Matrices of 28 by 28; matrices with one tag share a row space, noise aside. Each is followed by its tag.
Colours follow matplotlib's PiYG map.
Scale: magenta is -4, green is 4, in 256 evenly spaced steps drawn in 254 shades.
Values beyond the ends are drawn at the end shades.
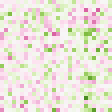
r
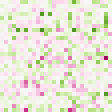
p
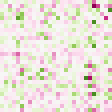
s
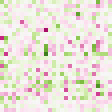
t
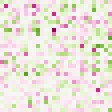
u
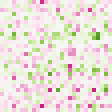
p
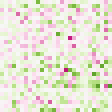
p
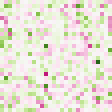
t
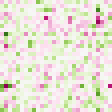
t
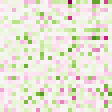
p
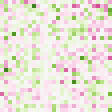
u
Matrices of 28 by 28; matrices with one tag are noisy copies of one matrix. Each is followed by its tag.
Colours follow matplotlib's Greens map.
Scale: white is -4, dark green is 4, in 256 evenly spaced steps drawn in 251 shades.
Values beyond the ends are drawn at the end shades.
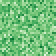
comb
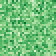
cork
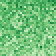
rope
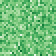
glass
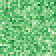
cork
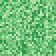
glass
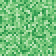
glass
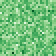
glass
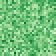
cork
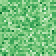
comb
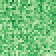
cork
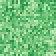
cork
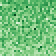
rope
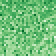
rope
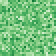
comb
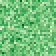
comb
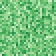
glass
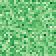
comb
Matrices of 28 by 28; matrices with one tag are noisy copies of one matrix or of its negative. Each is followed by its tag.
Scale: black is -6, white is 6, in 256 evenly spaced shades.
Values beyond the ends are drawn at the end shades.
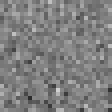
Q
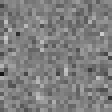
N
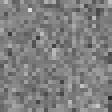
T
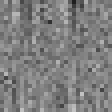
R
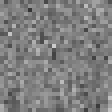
T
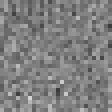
Q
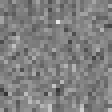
Q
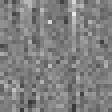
R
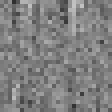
R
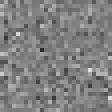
N
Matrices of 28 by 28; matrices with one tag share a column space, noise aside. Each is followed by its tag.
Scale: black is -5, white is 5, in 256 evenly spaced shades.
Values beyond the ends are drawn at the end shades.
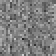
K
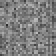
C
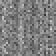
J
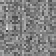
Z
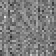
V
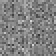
J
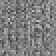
K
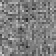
K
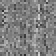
K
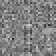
K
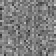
Z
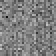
V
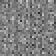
J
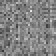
K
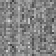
C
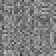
V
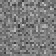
C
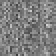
K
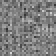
C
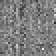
J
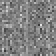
K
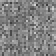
Z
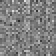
V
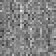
K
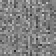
J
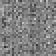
J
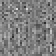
K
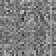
V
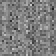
Z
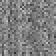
V
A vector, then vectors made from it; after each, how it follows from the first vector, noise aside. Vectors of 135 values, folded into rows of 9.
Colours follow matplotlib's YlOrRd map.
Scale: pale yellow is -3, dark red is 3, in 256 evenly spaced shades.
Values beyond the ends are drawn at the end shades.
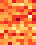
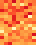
partly zeroed.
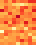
partly zeroed.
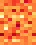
reversed, partly zeroed.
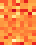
reversed, partly zeroed.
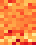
wrapped around, partly zeroed.
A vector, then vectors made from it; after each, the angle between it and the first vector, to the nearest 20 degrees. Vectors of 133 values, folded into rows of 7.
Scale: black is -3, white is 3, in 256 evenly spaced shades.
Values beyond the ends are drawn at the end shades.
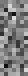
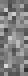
160 degrees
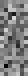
20 degrees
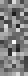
80 degrees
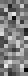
160 degrees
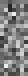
160 degrees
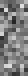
140 degrees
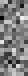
80 degrees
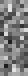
60 degrees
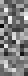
100 degrees
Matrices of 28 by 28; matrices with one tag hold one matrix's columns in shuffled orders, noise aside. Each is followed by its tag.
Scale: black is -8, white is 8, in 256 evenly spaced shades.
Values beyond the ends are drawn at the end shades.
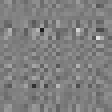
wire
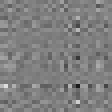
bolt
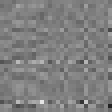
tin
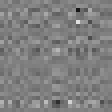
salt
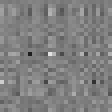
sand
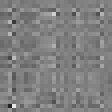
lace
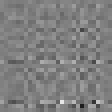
tin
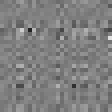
wire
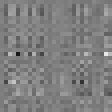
sand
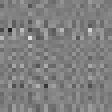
wire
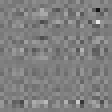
salt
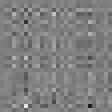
lace
